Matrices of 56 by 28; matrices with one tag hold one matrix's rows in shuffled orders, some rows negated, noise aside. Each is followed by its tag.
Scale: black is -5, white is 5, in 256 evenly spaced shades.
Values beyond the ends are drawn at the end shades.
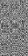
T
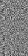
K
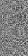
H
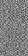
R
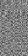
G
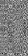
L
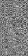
H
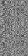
K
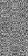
T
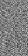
G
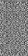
R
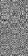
T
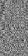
K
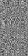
K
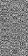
T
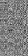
L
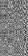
L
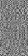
R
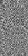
K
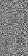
H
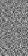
G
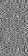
R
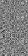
K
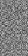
G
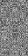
T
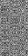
T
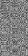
T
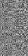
H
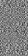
R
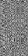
K
